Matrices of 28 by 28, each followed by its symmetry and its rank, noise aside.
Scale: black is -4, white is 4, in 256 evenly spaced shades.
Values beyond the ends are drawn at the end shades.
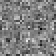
no symmetry, rank four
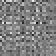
no symmetry, rank three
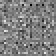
no symmetry, rank six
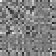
symmetric, rank four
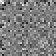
symmetric, rank four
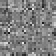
antisymmetric, rank six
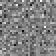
no symmetry, rank six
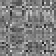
no symmetry, rank four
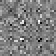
symmetric, rank four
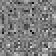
symmetric, rank six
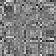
no symmetry, rank four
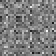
no symmetry, rank four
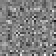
antisymmetric, rank six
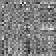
antisymmetric, rank four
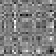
no symmetry, rank three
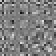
symmetric, rank three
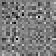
symmetric, rank four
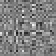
no symmetry, rank three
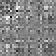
symmetric, rank three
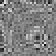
symmetric, rank four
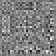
antisymmetric, rank four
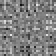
antisymmetric, rank four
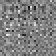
antisymmetric, rank six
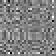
no symmetry, rank four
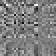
no symmetry, rank three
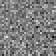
no symmetry, rank six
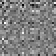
no symmetry, rank four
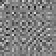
symmetric, rank three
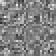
symmetric, rank four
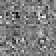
no symmetry, rank six
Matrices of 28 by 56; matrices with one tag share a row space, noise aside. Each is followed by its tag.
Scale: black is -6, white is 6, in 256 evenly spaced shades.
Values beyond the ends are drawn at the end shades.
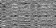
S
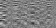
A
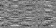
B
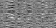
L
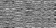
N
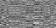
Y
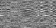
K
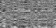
S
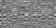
S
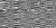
A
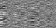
A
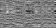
N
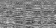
N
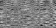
K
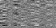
A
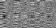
A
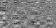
A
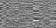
Y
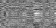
Y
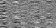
A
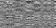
N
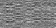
N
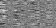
A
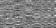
N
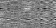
K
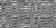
S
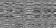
N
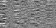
A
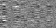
A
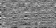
S
